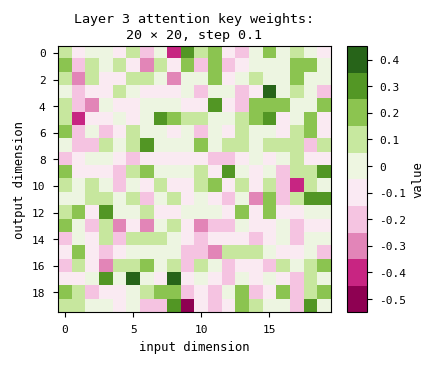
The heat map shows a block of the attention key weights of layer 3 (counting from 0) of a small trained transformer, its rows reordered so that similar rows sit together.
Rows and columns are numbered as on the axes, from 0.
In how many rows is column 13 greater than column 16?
9
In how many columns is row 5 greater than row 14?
13
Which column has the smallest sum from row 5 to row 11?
1
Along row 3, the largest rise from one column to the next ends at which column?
15
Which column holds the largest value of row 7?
6
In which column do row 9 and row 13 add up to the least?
4
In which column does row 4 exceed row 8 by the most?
11
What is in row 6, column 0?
0.2
